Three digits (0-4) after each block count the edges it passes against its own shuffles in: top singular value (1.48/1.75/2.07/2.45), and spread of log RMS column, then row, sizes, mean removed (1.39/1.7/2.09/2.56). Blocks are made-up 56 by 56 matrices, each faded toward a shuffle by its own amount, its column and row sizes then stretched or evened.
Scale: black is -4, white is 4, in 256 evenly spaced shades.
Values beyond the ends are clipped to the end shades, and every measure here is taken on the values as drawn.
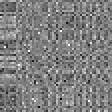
4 2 0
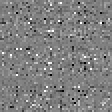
0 2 3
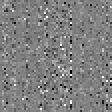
1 4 0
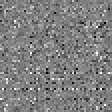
1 2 3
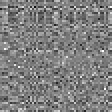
4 1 4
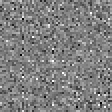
1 2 1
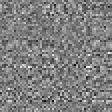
3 1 3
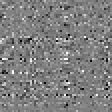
2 2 4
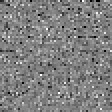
0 0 2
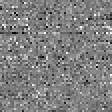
2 0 3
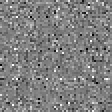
0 1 2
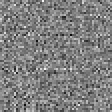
2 1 2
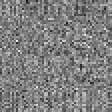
3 1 0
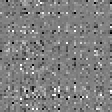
1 4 4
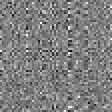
4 3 1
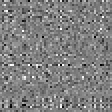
3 2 3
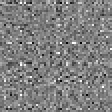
3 1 3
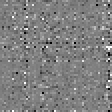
0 3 3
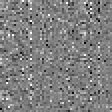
3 3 0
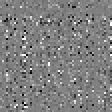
1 4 3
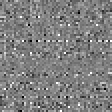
2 1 4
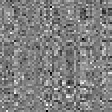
3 3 0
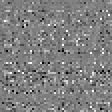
1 2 4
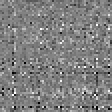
2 3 3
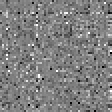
2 2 1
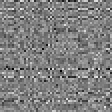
4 0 4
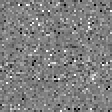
0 0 2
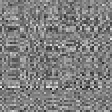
4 0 4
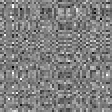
4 3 1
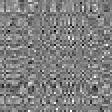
4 2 2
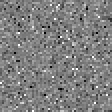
0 0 0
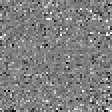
0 1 3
